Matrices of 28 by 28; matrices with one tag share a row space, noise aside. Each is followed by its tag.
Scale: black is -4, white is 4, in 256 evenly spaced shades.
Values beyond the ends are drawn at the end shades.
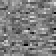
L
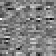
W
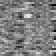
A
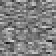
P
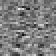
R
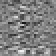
R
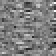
A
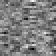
L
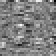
A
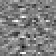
R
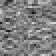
P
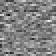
P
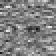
P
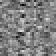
R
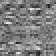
W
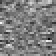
P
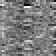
A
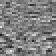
P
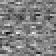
W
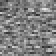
P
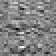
R
